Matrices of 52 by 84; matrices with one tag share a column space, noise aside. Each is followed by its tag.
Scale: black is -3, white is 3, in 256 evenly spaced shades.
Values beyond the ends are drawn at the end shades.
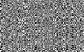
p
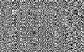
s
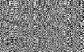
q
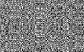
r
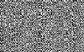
s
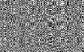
q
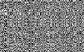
s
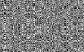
r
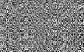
p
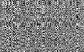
q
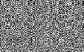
q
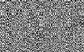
s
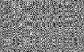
q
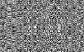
r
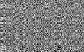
p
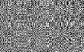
q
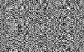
r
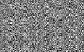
p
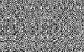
r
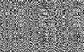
s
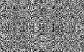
r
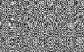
q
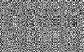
s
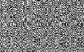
q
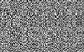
s
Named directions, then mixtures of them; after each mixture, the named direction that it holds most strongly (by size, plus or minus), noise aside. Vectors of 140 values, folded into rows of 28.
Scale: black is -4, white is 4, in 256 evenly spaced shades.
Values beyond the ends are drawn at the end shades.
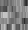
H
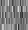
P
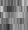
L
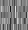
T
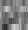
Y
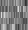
H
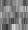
Y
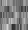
Y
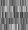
P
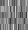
T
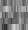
Y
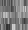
H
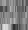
Y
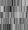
L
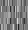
T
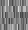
P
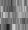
L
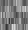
Y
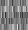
P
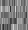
T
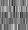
P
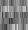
Y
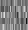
T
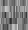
Y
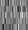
P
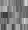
H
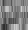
Y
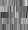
H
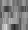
Y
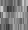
L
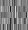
T
